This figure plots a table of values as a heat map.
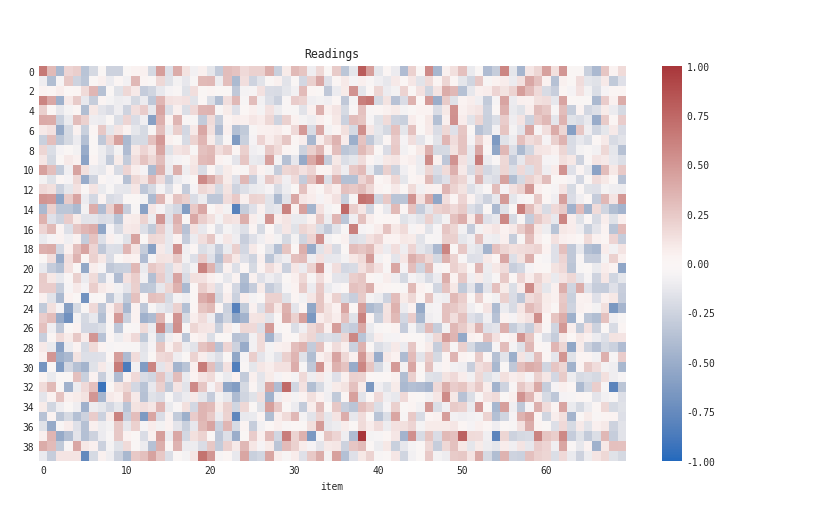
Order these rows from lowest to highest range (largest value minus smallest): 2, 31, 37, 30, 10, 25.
31, 2, 10, 25, 30, 37
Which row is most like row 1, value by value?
36
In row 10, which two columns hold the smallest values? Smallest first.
66, 13
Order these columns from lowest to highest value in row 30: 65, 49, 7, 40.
40, 49, 7, 65
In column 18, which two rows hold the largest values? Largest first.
32, 15
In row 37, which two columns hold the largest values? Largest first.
38, 50
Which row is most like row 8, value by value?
34
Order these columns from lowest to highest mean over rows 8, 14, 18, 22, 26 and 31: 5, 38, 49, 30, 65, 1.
65, 5, 30, 1, 49, 38
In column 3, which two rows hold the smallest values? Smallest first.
25, 24
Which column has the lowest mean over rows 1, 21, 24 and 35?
23
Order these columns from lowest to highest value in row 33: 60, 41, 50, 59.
50, 60, 41, 59
